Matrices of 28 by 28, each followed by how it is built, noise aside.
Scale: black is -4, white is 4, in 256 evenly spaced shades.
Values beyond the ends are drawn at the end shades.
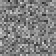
noise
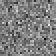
noise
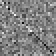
diagonal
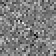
diagonal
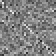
diagonal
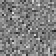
diagonal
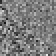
lower triangular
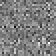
low rank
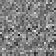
repeating columns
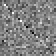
diagonal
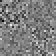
block diagonal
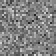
noise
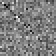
diagonal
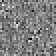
block diagonal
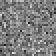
noise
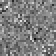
block diagonal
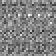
repeating columns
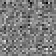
low rank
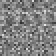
repeating columns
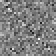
diagonal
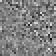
upper triangular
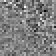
upper triangular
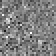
lower triangular
